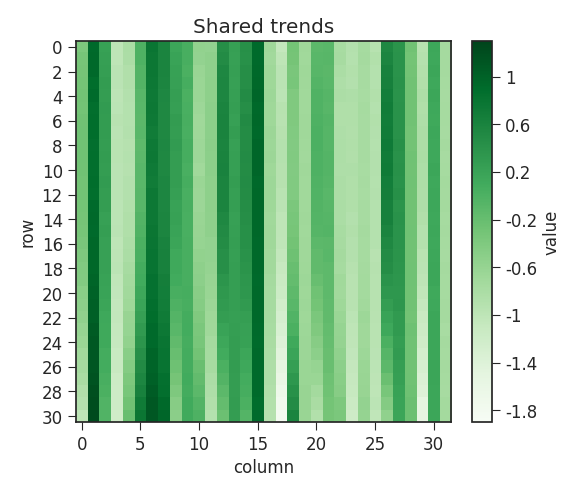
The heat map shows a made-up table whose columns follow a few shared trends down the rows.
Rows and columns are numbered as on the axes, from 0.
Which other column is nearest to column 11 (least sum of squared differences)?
16
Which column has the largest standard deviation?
26
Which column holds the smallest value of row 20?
17
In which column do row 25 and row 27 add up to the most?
1
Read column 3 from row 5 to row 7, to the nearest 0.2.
-1 -1 -1
